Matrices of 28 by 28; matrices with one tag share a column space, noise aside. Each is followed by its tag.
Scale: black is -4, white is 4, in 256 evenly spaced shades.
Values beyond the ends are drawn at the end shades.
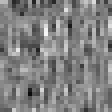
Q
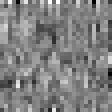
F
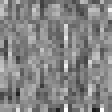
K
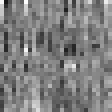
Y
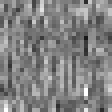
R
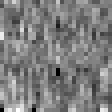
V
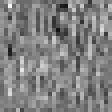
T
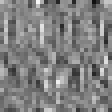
F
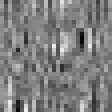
Y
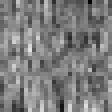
Y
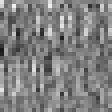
T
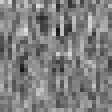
T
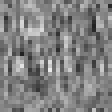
T
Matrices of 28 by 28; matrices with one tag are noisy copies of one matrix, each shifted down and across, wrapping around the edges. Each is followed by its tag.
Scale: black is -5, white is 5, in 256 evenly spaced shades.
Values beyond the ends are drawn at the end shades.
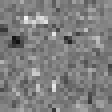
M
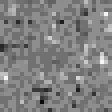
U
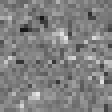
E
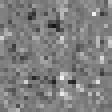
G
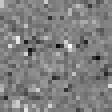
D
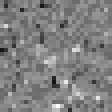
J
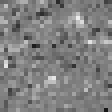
E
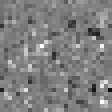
G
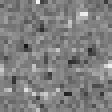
E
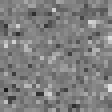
D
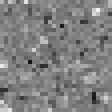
J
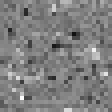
E
